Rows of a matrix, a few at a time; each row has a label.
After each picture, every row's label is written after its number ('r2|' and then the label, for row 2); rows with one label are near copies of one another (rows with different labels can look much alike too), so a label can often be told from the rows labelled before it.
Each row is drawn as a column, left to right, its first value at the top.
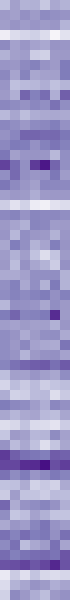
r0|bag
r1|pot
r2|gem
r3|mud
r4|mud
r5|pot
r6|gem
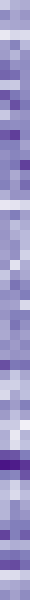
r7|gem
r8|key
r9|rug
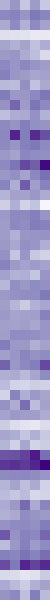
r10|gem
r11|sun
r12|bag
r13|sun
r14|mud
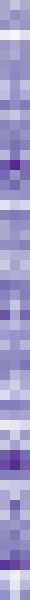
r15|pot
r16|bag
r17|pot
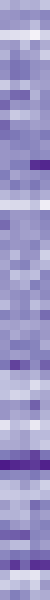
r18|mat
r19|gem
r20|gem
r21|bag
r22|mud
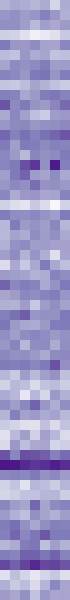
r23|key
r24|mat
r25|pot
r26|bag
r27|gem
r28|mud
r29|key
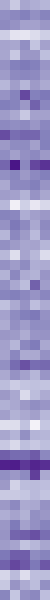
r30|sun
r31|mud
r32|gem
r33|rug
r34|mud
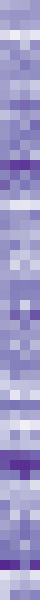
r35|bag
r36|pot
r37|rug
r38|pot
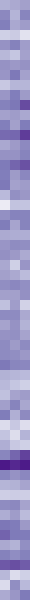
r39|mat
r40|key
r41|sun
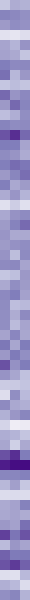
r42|gem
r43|sun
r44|mat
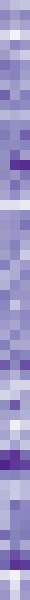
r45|gem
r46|bag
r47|mud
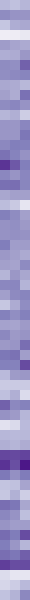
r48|bag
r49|bag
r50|gem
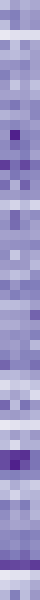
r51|bag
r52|sun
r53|bag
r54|pot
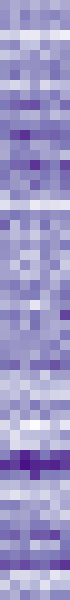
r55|mat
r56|key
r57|sun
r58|rug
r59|mat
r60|gem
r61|pot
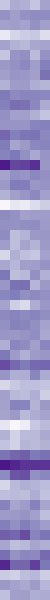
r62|mud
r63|rug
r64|rug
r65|mud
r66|gem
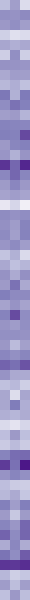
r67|mud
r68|pot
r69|mud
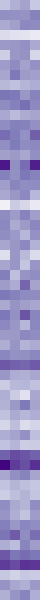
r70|mud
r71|gem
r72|pot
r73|mud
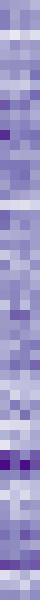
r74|sun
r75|pot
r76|mat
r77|gem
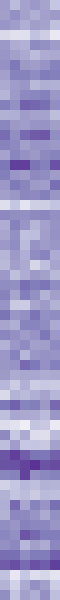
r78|pot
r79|bag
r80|rug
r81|key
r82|key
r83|bag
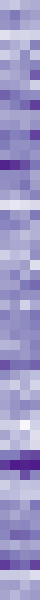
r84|mud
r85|mud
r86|rug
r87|key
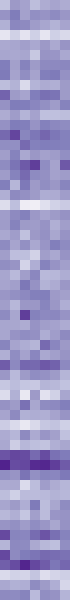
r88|gem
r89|sun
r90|pot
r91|mud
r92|gem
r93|gem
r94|bag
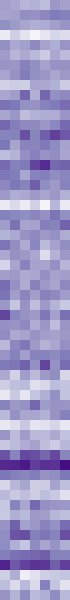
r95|pot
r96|mat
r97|gem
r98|bag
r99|mud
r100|sun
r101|mat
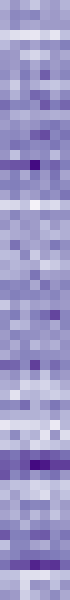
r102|rug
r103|pot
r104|bag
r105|mud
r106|key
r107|pot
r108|key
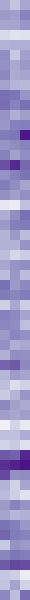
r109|rug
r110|mud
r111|sun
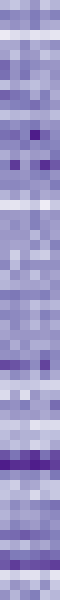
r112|gem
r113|mud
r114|gem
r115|sun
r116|mud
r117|bag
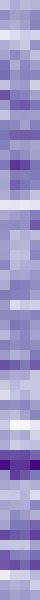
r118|gem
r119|rug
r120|rug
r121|mat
